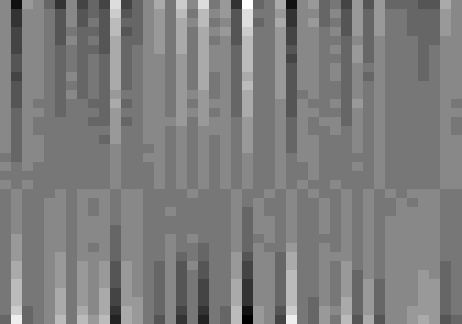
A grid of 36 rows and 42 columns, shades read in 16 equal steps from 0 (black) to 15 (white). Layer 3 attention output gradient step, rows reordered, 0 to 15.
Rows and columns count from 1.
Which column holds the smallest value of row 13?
27
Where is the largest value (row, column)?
1, 23
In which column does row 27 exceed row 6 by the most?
2
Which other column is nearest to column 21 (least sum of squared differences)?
3
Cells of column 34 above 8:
5
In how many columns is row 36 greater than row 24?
18
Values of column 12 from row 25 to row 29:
8 8 8 8 8
